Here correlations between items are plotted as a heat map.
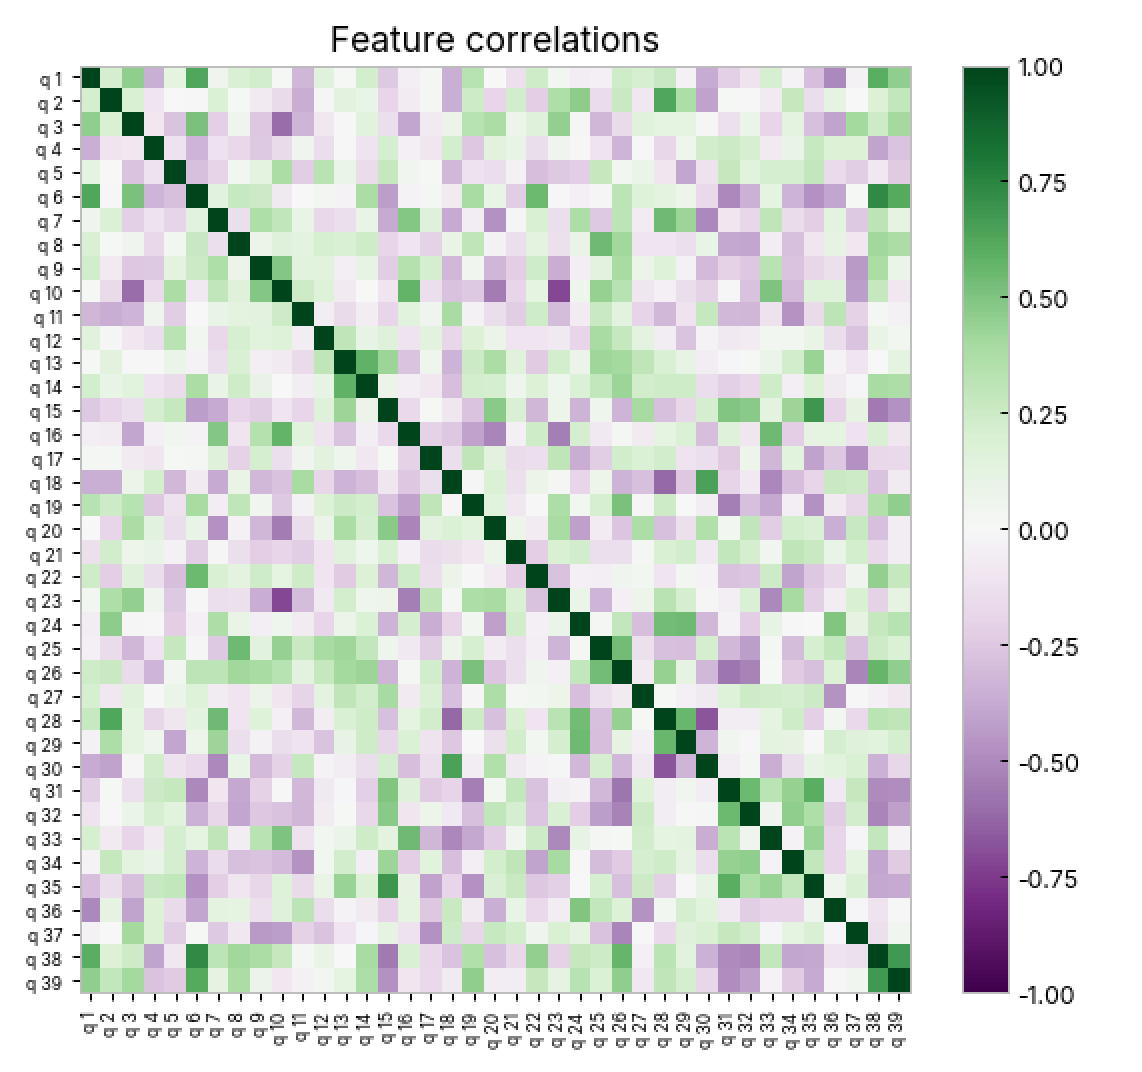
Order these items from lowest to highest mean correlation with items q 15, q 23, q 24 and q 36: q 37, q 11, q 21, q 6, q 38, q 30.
q 6, q 38, q 11, q 30, q 37, q 21
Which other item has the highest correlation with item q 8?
q 25
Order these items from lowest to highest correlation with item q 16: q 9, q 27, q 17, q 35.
q 17, q 27, q 35, q 9
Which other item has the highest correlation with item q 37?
q 3
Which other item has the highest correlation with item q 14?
q 13
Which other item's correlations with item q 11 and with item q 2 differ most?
q 28
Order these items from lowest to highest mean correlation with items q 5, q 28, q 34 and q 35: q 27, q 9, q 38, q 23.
q 38, q 9, q 23, q 27
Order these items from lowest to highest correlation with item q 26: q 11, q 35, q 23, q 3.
q 35, q 3, q 23, q 11
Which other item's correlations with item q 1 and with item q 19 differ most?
q 33
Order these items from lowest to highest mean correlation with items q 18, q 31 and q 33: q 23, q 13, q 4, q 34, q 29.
q 23, q 13, q 29, q 34, q 4
